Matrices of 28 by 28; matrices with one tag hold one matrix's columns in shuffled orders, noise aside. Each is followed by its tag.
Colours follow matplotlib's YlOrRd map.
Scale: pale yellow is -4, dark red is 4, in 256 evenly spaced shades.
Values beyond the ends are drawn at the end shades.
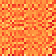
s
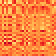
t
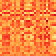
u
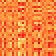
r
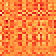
u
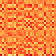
s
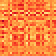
u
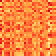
r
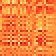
t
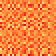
s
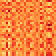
r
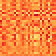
u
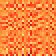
s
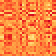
u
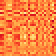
u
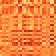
t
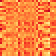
r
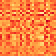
u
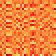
s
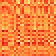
t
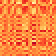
t
